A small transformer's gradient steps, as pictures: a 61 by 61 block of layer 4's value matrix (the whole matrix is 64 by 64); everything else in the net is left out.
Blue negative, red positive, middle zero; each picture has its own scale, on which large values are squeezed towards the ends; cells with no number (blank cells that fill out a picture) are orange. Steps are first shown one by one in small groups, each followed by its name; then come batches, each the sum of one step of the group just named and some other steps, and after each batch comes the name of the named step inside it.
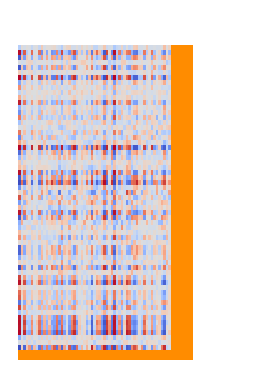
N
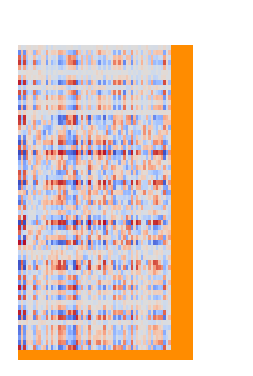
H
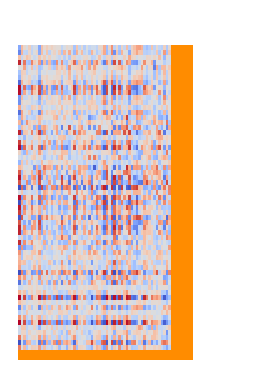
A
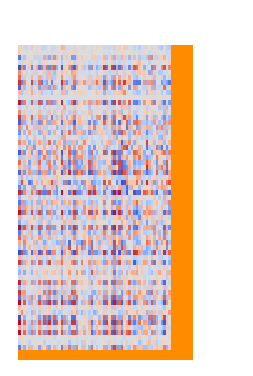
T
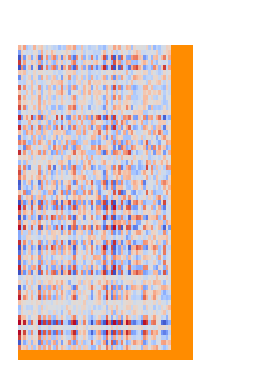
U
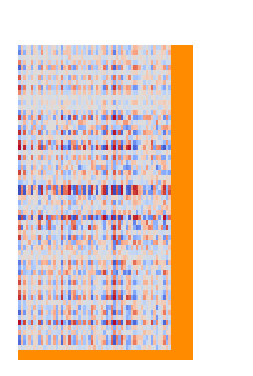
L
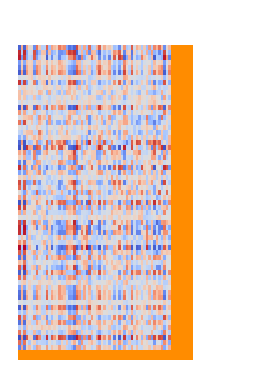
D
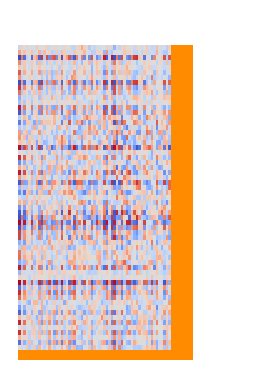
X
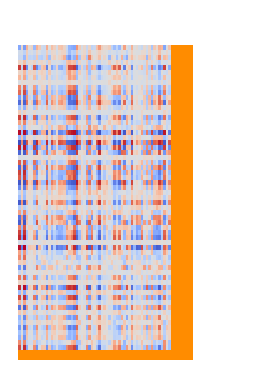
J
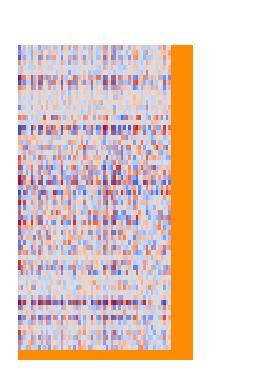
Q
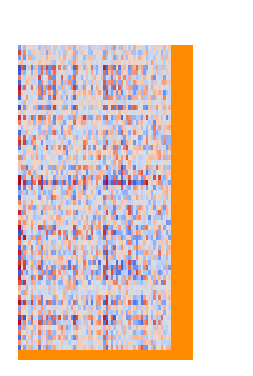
Q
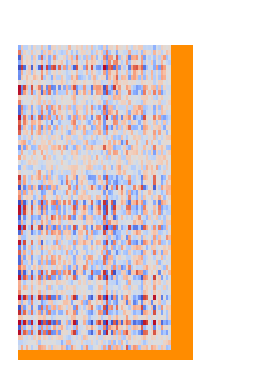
U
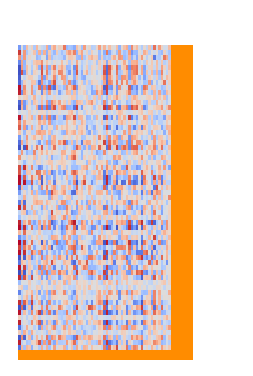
D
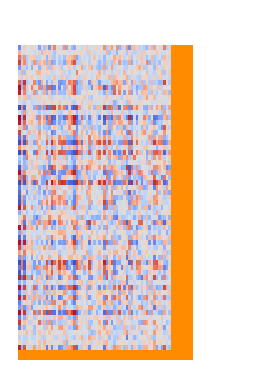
H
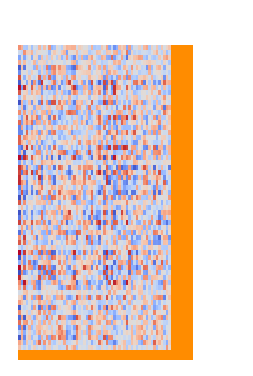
X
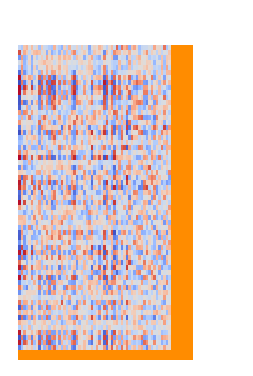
Q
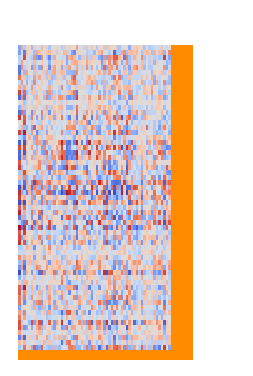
L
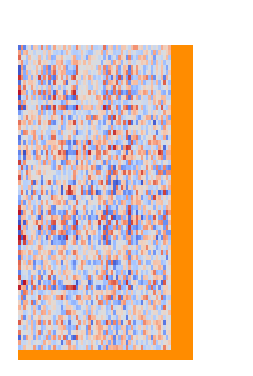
L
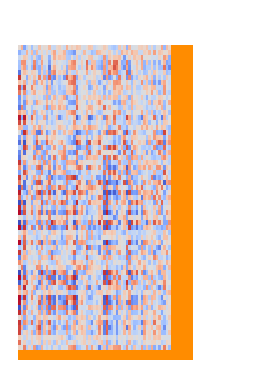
J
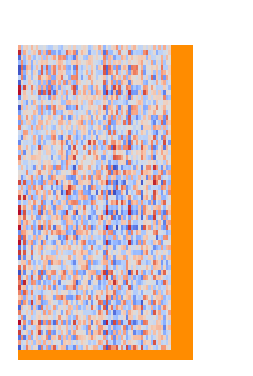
L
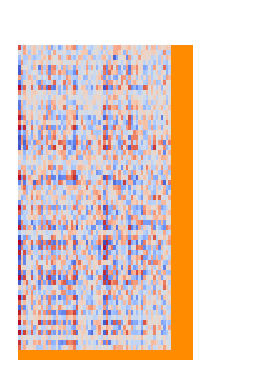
U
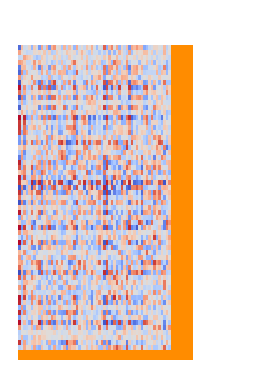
A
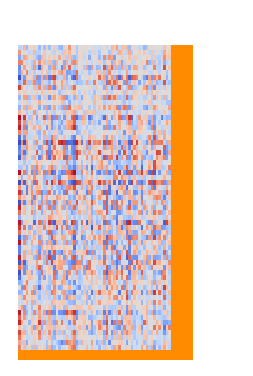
U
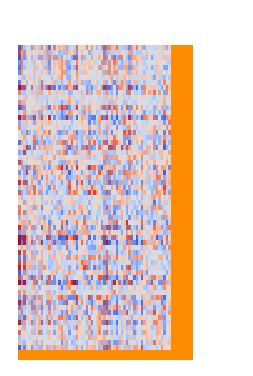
X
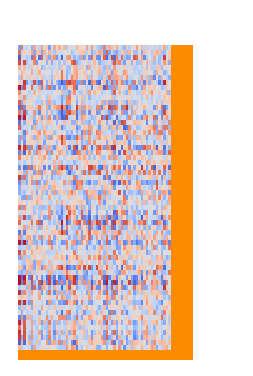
X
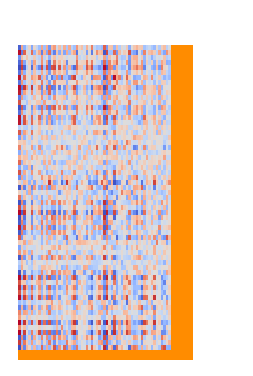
N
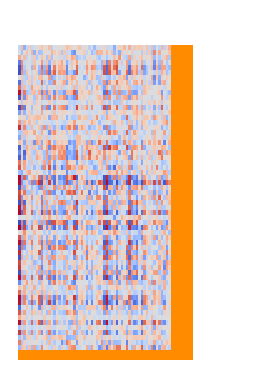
A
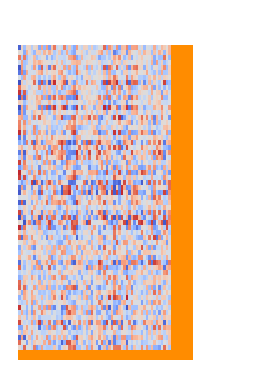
L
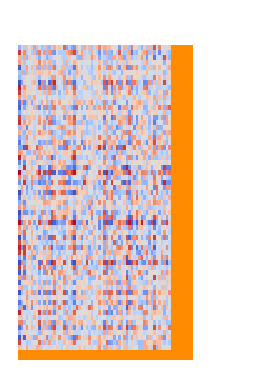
D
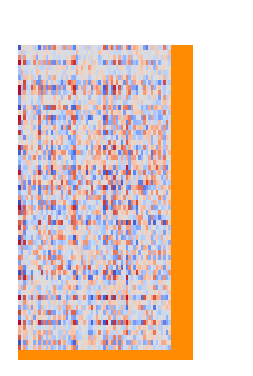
A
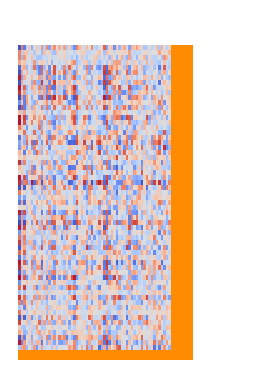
J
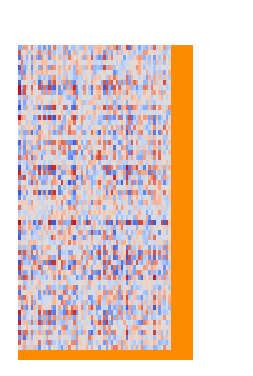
Q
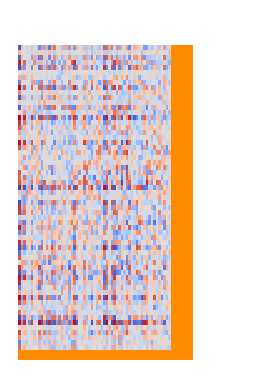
U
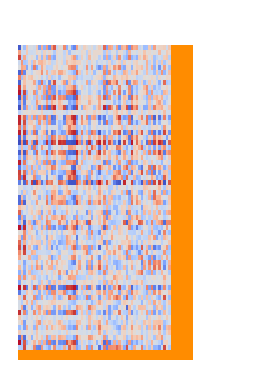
J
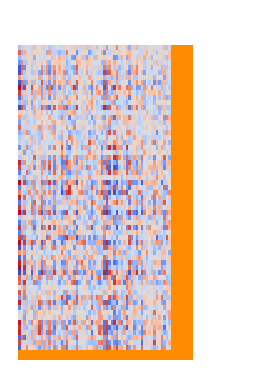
L
